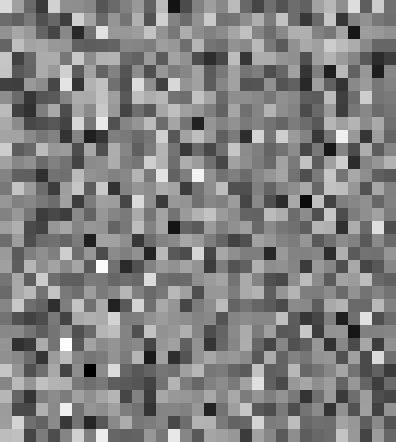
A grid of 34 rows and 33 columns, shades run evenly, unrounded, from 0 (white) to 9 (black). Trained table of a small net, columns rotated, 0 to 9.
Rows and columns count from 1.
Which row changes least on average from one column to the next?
4
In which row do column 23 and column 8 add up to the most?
29
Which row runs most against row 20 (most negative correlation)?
10
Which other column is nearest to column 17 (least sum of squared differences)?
14
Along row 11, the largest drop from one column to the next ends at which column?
22
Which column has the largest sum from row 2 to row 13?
26
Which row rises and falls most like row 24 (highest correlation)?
15
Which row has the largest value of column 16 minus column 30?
1
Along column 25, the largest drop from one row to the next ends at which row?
33
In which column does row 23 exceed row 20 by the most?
17
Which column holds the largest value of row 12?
28
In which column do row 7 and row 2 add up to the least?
12
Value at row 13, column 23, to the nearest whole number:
5
